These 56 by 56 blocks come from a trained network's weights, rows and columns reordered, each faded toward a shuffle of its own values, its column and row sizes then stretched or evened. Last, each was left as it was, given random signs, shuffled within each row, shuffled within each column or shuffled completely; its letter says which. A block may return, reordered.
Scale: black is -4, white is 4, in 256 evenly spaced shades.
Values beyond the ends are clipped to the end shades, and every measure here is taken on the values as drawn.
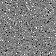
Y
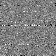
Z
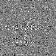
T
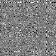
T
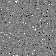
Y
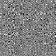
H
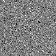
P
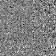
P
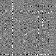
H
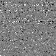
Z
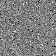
P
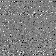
Z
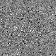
Z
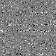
T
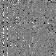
T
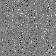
P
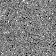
Y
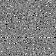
Z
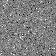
Y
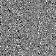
P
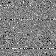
Z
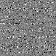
Z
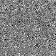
T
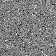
Y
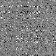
T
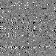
H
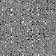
H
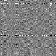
H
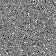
Y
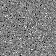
Y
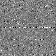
Z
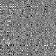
H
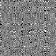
H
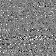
Z
